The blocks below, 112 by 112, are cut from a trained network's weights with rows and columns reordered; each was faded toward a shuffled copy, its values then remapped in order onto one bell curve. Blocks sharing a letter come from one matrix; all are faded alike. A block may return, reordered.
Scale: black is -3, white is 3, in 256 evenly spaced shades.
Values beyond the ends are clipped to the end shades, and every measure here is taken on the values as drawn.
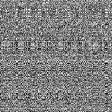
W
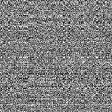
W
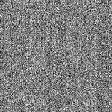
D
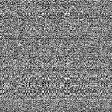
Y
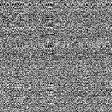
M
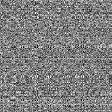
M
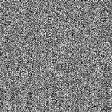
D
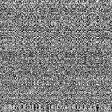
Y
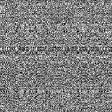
M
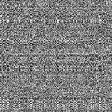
Y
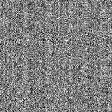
D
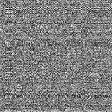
Y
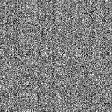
D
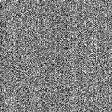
D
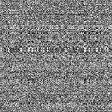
Y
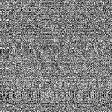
M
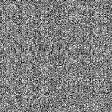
D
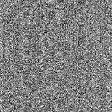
D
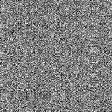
D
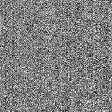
D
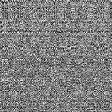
Y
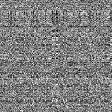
W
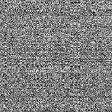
M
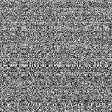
Y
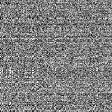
M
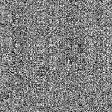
D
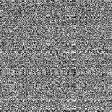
M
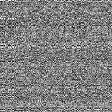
Y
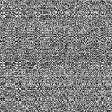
Y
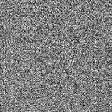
D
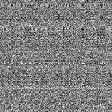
W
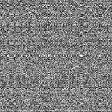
Y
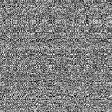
Y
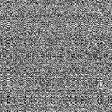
Y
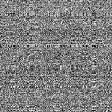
W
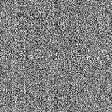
D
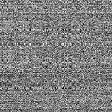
W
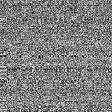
M
